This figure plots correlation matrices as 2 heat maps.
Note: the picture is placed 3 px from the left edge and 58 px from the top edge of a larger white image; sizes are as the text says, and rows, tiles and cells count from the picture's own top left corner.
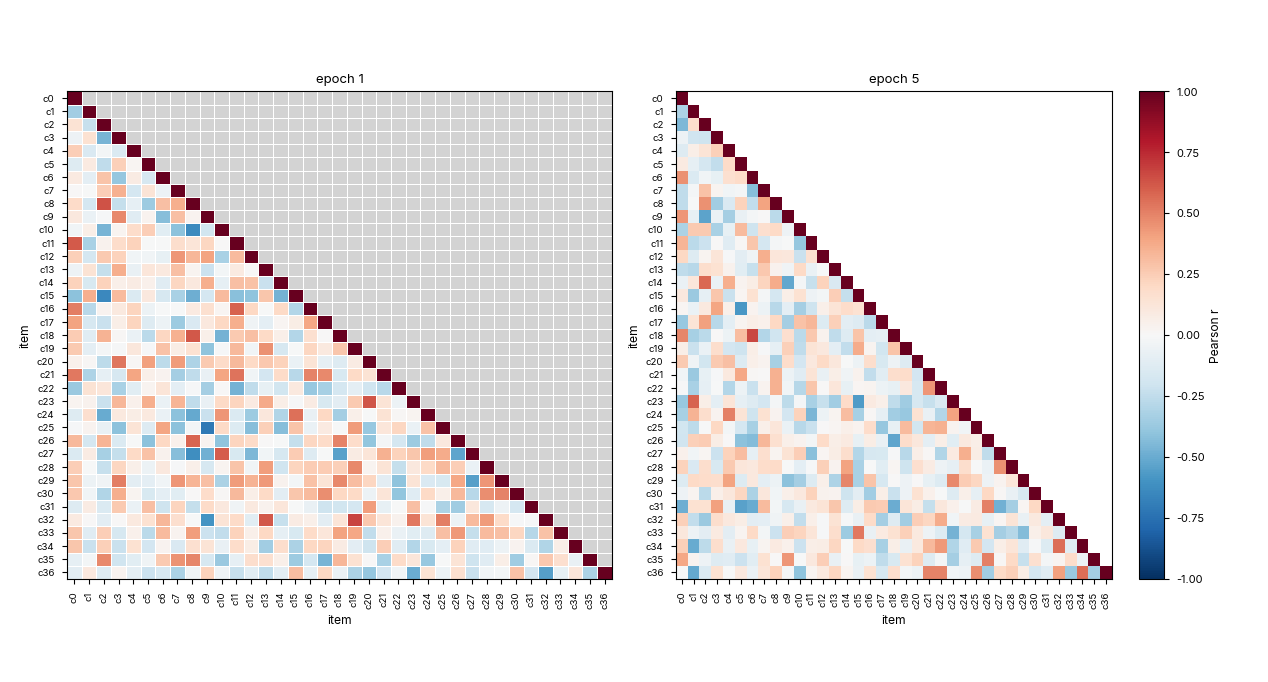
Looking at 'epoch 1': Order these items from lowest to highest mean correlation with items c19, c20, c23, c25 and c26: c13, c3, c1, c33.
c1, c3, c33, c13
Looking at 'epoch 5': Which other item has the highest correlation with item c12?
c7
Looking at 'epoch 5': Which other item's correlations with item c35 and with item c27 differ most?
c26
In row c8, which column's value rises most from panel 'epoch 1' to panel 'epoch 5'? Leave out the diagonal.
c10
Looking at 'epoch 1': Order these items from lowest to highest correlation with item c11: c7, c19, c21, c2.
c2, c7, c19, c21
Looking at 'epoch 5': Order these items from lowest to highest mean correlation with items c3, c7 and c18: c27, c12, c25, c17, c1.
c1, c17, c27, c25, c12
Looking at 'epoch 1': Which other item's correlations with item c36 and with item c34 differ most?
c15
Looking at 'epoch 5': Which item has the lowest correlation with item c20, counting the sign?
c8
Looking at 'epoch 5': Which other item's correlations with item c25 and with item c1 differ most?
c36
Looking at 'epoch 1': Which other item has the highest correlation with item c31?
c20
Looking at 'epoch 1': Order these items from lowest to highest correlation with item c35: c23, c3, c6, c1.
c3, c1, c23, c6
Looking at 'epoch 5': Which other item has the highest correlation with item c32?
c34
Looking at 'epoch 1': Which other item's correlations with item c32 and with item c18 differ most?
c27
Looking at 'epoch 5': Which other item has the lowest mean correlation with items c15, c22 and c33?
c23
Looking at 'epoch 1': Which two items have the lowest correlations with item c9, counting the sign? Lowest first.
c25, c32
